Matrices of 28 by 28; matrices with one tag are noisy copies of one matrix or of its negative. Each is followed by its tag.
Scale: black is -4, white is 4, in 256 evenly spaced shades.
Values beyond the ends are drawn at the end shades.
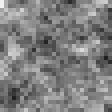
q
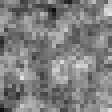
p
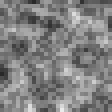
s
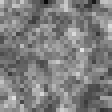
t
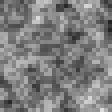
t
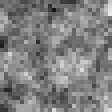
p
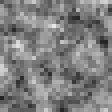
s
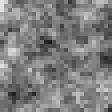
q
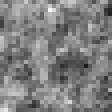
p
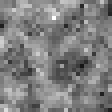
p
